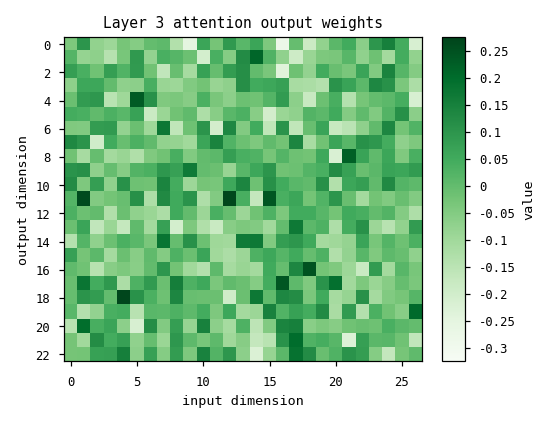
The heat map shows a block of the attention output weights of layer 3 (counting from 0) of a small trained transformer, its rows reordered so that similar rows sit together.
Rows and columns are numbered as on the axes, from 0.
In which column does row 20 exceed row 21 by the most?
1
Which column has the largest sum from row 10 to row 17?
17
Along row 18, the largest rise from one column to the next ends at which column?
4
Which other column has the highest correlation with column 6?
10
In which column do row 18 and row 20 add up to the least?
12
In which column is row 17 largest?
16
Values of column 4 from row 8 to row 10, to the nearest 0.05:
-0.1 -0.05 0.1
